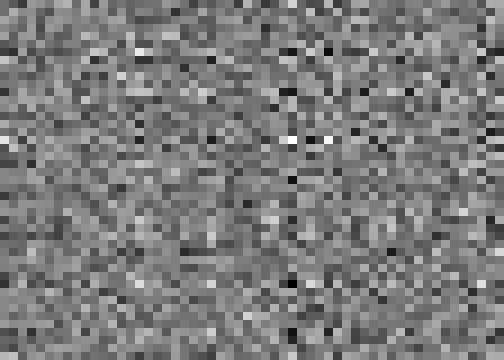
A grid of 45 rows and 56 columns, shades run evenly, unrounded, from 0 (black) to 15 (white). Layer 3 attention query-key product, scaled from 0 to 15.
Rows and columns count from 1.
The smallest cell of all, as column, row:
33, 36
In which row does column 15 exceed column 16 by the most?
16
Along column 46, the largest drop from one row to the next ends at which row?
12
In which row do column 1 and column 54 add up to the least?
6
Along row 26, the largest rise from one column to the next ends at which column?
34
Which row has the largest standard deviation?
18
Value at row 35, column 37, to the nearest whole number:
4
